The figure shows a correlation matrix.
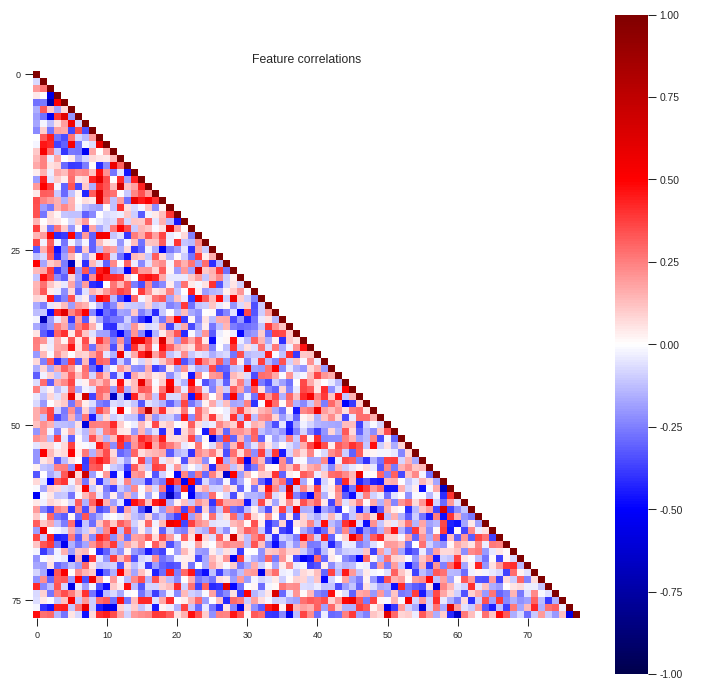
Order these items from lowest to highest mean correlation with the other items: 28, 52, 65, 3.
65, 3, 52, 28
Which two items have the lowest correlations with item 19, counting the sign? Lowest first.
60, 59
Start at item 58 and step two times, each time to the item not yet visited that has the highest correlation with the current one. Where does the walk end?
37
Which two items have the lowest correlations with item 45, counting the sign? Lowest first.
60, 47
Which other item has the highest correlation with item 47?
33
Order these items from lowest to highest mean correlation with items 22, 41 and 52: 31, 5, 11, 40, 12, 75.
5, 11, 40, 75, 31, 12
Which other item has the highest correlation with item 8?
72
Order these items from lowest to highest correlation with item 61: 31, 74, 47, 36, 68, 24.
74, 68, 31, 47, 24, 36
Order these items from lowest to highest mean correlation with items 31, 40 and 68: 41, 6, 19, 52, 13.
41, 6, 19, 13, 52
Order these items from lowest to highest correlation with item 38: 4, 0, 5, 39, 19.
4, 19, 0, 5, 39
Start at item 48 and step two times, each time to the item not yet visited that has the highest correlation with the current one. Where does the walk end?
12
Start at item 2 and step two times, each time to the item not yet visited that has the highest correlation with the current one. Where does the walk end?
28
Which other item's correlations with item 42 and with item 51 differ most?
55
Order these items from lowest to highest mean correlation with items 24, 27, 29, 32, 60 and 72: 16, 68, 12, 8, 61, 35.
68, 12, 35, 16, 8, 61
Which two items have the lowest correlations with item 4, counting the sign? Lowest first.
2, 67
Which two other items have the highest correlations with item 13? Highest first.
11, 73
